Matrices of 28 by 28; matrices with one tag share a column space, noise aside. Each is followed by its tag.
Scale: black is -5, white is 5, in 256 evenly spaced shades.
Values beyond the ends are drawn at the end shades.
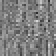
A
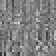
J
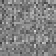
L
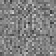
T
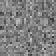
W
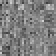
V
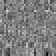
A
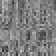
J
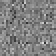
L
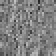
A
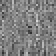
A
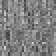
J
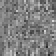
A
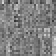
V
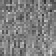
A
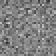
T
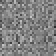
L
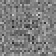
L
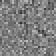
T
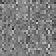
L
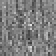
J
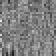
A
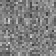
W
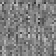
V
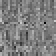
J
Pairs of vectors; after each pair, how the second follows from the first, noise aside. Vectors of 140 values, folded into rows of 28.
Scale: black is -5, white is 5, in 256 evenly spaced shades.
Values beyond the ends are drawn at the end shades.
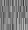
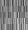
copied.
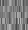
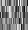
wrapped around, scaled up.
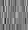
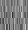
shuffled.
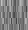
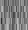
reversed.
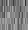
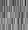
copied.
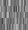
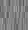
negated, shrunk.
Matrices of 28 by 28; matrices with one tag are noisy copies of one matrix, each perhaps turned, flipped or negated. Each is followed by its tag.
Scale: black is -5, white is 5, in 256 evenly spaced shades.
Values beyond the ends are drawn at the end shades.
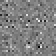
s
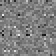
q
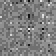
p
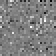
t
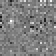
t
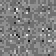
s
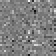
t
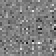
p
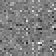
p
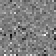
t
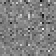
p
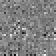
t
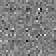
s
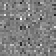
q
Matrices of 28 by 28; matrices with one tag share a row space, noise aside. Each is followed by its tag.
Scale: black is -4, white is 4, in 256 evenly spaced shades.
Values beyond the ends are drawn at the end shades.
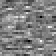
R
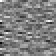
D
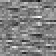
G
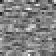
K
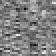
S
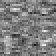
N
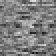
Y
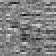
G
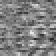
Y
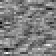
D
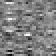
R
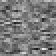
N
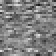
K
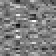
S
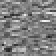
N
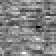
G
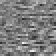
Y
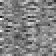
K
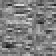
R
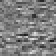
Y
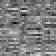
G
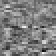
N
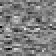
K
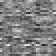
K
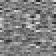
K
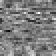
K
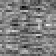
G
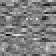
N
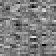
S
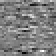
Y
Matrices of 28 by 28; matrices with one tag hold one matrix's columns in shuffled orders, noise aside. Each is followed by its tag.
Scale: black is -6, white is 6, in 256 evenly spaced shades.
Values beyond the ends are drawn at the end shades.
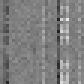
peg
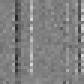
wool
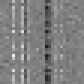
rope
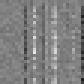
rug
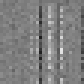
rug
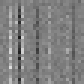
rug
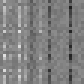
rope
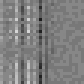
peg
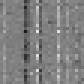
rope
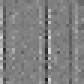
rug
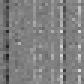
rope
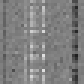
rope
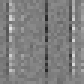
wool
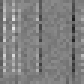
wool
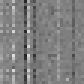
rope
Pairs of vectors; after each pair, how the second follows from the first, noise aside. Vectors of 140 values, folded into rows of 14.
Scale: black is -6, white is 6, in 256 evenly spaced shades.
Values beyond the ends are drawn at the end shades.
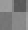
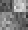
negated, scaled up.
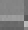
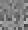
sign-scrambled.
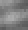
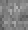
wrapped around, partly zeroed.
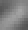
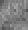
wrapped around, partly zeroed.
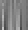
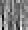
negated, scaled up.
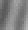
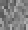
sign-scrambled.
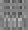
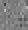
wrapped around, partly zeroed.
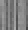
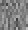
sign-scrambled.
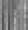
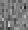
sign-scrambled.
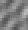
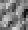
negated, scaled up.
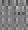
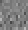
wrapped around, negated, partly zeroed.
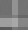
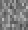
shuffled.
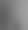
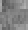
wrapped around, partly zeroed.
